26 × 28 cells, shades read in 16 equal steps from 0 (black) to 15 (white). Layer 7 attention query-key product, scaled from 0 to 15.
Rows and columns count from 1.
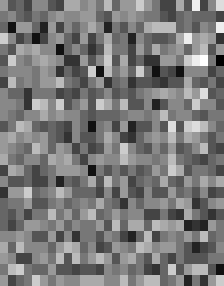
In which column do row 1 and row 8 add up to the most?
25
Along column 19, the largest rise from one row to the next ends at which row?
26
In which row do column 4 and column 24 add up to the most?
12
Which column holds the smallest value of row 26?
24
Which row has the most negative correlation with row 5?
2
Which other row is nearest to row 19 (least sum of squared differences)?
11
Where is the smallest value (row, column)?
6, 28
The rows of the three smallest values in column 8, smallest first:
5, 17, 7
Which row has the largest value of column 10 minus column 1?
16
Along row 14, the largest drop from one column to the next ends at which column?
27
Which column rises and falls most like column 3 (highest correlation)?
22
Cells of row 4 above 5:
19
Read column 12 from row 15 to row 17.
8 1 10
